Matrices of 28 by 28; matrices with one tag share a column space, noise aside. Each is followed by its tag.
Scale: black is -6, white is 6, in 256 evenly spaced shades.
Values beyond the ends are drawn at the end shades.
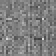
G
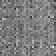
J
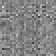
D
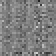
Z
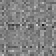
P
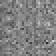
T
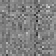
D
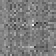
P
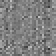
J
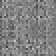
J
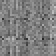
G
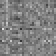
T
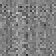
D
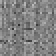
T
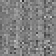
J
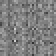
T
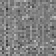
J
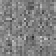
G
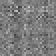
D
